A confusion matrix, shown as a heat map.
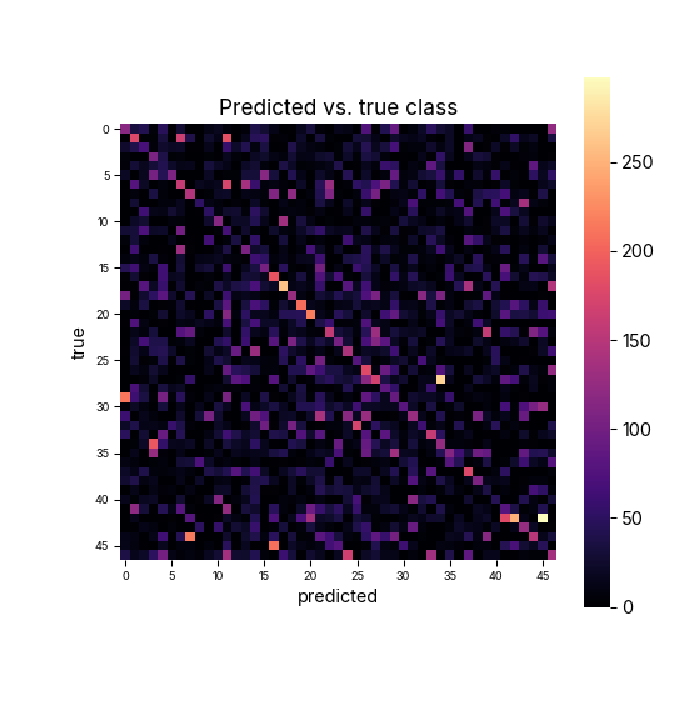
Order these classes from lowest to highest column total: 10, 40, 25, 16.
40, 10, 25, 16
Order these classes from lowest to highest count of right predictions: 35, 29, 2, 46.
2, 29, 35, 46
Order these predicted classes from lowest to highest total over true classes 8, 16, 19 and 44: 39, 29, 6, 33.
33, 6, 39, 29
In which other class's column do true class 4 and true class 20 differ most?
11
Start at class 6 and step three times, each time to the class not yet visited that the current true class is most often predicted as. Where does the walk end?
37
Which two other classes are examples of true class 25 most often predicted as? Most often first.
21, 32
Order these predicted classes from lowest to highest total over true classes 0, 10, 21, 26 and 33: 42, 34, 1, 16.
42, 16, 1, 34
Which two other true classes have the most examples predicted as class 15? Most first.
5, 32
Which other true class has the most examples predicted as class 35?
36
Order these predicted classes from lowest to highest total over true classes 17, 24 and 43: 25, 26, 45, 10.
45, 25, 10, 26
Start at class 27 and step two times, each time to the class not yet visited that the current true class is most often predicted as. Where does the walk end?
3
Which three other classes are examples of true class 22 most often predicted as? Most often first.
39, 27, 44
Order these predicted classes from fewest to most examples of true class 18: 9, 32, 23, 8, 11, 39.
8, 9, 23, 11, 39, 32
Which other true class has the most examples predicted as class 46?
17
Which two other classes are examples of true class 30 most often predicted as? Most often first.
45, 44
